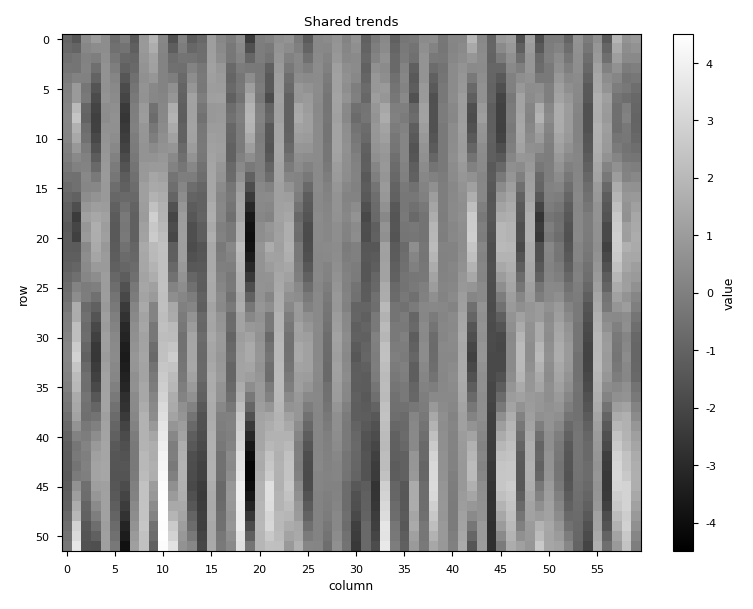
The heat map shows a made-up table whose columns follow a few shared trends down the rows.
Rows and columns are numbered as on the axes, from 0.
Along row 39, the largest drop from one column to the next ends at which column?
19
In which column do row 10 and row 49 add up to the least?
6
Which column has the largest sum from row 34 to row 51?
10
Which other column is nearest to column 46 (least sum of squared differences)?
58
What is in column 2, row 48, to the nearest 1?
-1
